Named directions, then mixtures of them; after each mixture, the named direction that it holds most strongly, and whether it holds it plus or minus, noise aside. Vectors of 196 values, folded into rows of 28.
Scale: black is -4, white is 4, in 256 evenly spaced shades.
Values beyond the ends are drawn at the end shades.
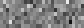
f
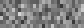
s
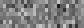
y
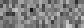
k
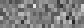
s, plus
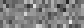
f, minus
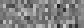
y, plus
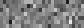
f, minus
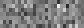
y, minus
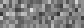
k, minus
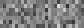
y, minus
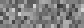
s, plus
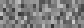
s, minus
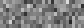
f, plus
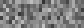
s, minus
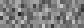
s, minus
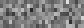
k, plus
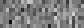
f, minus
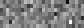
f, minus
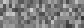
k, minus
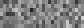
k, plus
